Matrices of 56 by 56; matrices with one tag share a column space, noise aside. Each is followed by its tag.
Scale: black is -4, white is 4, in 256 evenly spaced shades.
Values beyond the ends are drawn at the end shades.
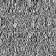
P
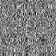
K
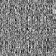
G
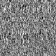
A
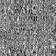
G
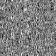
A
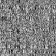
G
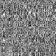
K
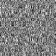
K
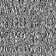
P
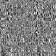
K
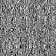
G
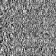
P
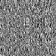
P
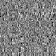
K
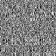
K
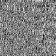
A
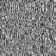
A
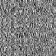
P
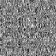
P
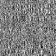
G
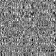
K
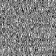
P
